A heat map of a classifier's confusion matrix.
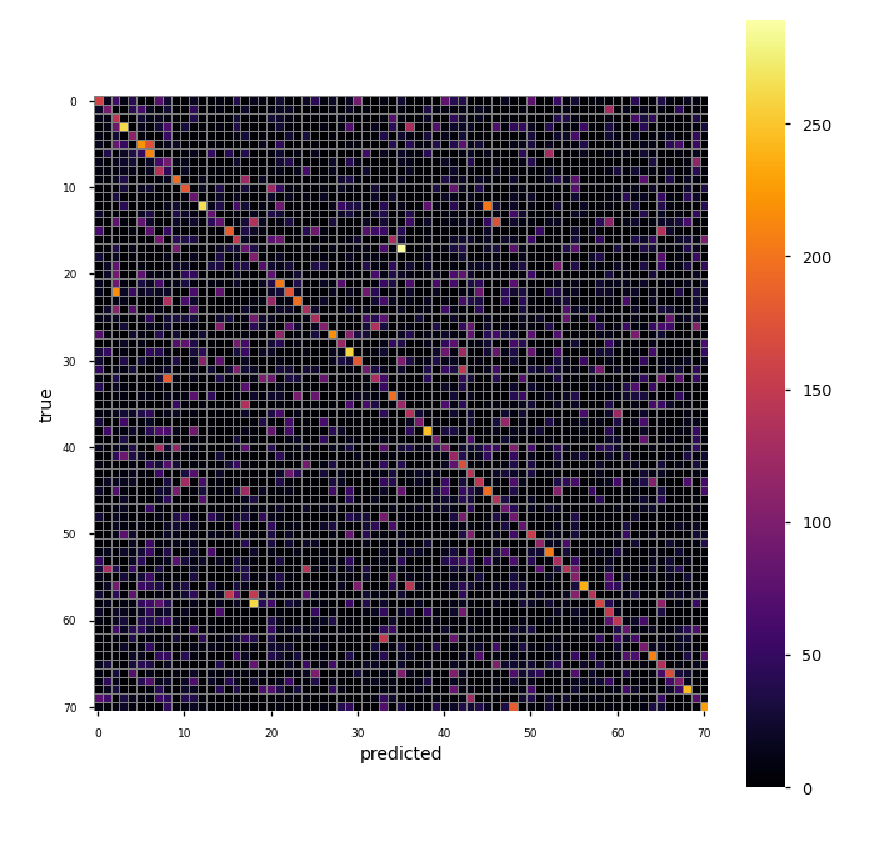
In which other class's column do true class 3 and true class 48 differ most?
36
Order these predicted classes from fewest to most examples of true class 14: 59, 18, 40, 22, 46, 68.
40, 22, 68, 59, 18, 46
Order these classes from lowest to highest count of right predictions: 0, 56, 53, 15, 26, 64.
26, 53, 0, 15, 64, 56
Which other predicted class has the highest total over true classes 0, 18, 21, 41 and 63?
2
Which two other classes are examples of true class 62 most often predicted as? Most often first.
33, 41
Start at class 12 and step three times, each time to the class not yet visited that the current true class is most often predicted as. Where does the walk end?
35
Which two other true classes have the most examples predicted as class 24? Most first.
54, 42
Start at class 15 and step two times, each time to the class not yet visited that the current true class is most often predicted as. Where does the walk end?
46
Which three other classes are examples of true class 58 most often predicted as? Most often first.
18, 65, 7
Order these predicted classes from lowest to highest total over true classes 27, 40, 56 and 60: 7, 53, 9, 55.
55, 53, 9, 7
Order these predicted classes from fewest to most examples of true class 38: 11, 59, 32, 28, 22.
32, 28, 59, 22, 11
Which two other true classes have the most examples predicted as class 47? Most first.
37, 52
